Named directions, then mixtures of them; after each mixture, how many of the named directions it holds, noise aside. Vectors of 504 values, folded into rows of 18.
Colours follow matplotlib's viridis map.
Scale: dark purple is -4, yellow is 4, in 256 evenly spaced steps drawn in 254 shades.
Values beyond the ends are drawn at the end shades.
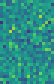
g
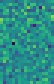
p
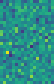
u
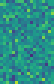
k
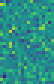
four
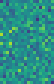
three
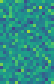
four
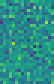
four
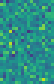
four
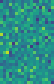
two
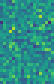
one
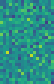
four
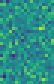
four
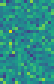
three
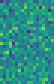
three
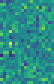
four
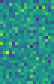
two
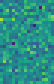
one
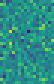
four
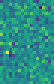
two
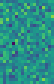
two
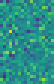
four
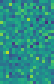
three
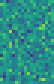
three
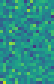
four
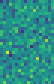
one
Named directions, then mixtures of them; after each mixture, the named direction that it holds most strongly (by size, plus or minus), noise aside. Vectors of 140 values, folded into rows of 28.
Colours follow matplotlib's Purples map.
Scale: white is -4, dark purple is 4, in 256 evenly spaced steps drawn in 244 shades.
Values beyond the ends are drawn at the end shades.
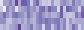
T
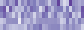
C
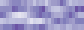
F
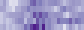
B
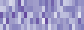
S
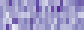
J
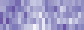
B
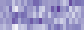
F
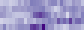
B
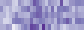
B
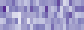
C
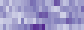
B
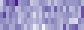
B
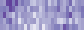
B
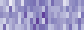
S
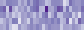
C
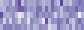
S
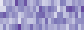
T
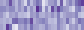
J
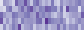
T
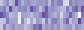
C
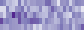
C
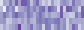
T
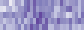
B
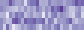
J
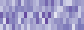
S
